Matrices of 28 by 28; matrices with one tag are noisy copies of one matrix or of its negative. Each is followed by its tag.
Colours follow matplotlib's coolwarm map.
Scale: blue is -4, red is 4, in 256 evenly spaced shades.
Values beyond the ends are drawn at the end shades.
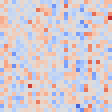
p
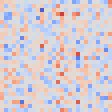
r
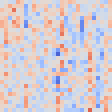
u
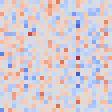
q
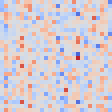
r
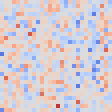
q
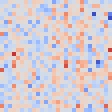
p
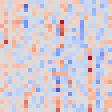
u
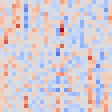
u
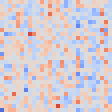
q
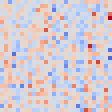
p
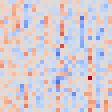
u
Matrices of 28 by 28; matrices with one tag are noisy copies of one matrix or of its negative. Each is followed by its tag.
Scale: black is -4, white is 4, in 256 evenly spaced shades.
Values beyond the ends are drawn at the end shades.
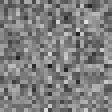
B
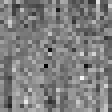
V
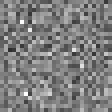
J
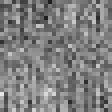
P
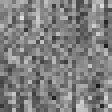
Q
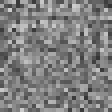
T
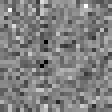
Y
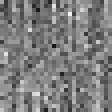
Q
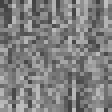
Q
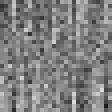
Q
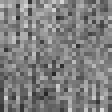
P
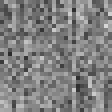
Q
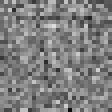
T
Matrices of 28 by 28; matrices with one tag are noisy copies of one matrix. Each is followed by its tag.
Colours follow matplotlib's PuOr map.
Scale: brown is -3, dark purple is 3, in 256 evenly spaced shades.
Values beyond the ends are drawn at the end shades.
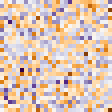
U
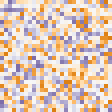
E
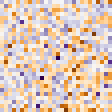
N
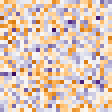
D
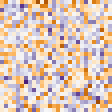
E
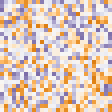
N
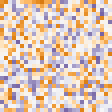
E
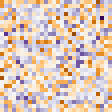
D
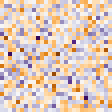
D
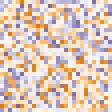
N
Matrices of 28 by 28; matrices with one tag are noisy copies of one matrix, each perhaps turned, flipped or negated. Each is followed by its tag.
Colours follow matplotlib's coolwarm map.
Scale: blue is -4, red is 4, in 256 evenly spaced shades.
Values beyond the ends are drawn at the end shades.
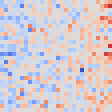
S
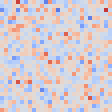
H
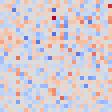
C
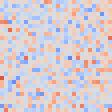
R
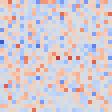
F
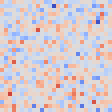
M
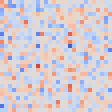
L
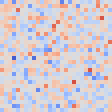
M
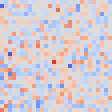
L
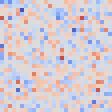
H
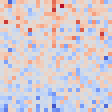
S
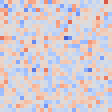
L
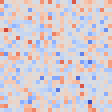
R
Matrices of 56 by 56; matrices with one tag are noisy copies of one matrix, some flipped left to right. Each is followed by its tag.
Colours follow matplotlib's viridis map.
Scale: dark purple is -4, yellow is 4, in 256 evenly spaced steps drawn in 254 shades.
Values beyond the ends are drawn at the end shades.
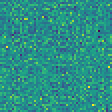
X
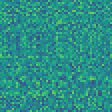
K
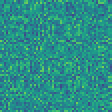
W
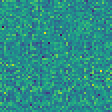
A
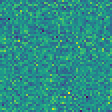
X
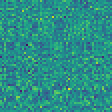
A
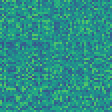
A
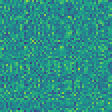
W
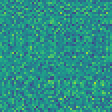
K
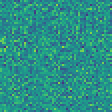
X
